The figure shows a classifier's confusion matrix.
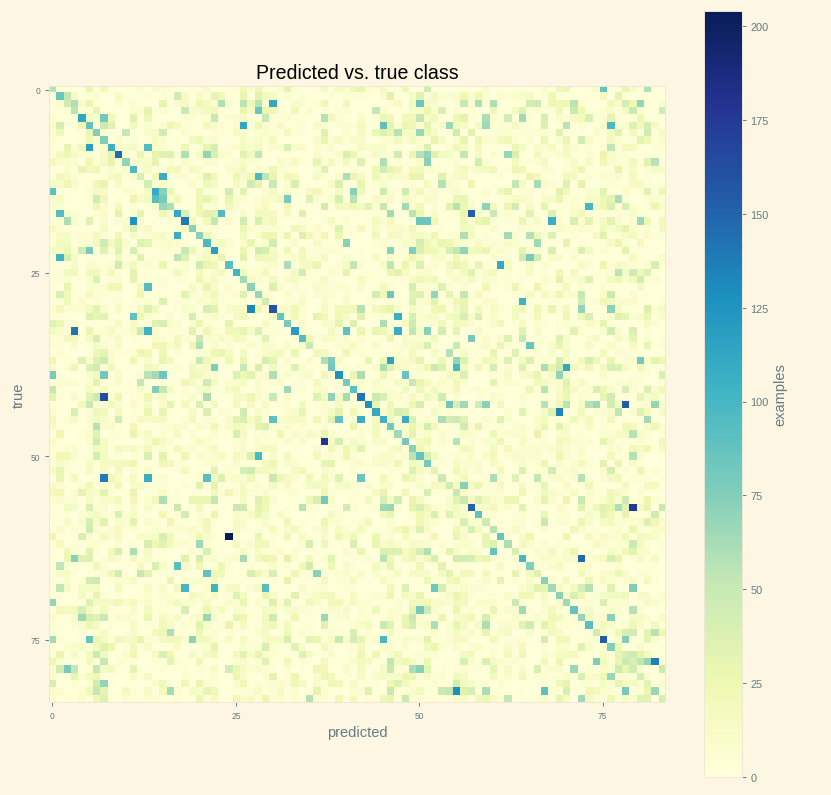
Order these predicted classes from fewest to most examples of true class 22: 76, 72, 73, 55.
76, 73, 72, 55
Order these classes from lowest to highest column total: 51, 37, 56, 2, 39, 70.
2, 39, 70, 37, 51, 56
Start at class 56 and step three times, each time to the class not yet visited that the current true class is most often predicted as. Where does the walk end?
6
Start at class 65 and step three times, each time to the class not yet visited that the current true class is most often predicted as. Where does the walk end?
79
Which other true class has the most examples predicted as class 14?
15
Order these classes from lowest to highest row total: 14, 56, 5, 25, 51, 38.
51, 25, 14, 56, 5, 38
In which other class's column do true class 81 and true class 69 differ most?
7
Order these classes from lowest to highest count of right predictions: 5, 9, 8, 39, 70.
70, 5, 8, 39, 9
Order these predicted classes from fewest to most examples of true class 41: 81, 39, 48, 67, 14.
39, 48, 81, 67, 14
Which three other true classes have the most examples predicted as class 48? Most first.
45, 39, 16
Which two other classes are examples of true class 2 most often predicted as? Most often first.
30, 50
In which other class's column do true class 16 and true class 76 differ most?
73
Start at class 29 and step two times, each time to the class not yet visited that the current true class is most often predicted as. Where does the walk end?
72
